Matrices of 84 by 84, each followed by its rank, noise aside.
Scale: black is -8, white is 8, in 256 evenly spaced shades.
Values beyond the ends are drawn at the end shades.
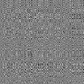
four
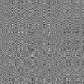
three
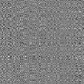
four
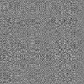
six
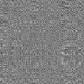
six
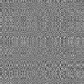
three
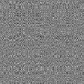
four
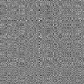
five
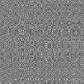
five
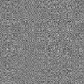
six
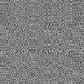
six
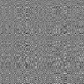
four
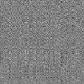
five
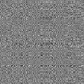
six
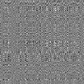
five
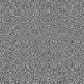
five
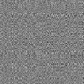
seven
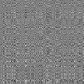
three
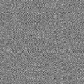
seven
